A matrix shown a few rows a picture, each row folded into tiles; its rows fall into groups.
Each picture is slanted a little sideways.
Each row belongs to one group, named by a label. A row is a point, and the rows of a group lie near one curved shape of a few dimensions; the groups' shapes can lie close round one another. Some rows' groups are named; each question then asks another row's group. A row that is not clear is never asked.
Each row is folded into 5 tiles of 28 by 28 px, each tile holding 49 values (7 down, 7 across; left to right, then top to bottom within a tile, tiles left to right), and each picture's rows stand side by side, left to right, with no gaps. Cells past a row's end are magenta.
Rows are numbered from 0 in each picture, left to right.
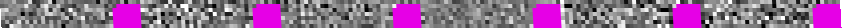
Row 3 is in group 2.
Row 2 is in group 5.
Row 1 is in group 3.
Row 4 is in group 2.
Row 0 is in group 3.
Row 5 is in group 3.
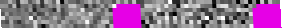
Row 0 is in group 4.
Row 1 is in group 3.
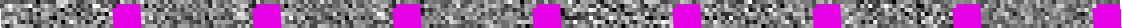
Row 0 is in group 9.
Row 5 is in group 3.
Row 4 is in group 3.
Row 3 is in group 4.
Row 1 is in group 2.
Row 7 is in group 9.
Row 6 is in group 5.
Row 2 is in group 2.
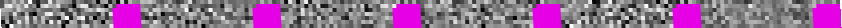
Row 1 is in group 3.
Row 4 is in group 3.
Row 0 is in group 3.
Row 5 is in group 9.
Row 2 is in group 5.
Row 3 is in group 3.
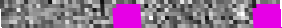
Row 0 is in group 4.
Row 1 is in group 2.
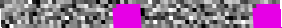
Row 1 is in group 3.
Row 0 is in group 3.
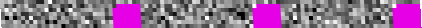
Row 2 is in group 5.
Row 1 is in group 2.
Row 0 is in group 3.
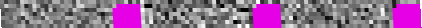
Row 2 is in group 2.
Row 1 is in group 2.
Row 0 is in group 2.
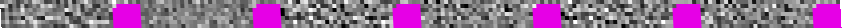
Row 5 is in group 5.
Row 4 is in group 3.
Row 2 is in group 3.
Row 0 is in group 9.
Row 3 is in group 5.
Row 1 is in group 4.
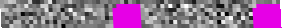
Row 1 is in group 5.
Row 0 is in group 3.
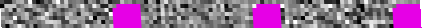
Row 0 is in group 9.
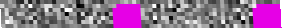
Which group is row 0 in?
5
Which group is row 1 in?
5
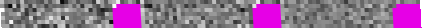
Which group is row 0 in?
2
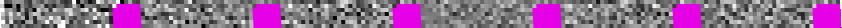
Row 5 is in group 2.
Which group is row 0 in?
2
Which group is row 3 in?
2
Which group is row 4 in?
9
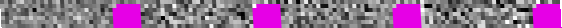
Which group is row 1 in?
2
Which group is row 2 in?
5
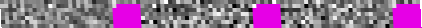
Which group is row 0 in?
9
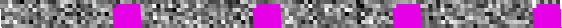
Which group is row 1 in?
5
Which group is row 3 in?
9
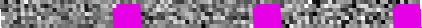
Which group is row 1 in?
3
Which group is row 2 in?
3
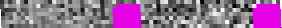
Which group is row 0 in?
4
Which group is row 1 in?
4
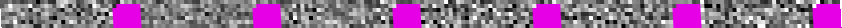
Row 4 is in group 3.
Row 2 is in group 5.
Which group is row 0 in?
9
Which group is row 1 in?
9
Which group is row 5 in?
2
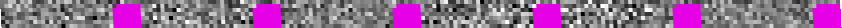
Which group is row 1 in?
5
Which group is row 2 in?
4
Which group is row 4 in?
3
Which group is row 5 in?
9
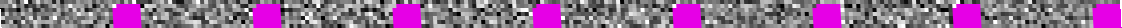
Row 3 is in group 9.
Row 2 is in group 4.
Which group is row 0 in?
4
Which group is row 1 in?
9
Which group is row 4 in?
4
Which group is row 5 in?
9
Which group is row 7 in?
3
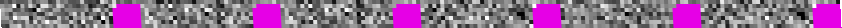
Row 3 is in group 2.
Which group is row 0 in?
5
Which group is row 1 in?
5
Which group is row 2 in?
5
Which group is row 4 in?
9
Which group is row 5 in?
2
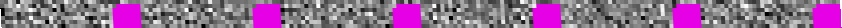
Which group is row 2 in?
4
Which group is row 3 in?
5
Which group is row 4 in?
2
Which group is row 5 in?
9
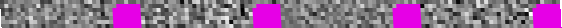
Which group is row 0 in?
4
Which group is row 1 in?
4
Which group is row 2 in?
2
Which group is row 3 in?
9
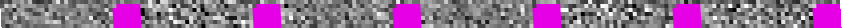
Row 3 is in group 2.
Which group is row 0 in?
9
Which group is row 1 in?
3
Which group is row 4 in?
3
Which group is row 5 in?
5
